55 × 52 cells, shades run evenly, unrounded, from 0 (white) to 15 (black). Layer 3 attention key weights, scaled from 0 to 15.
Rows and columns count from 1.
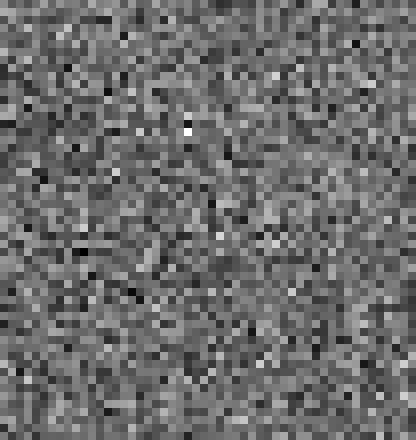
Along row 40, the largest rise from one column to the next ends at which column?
27
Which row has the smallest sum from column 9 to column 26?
11
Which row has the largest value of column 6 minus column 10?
23
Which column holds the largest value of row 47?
3
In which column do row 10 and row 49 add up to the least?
35
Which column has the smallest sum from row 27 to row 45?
34
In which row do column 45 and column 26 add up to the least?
14
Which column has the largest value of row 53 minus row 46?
51
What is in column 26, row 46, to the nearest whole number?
9
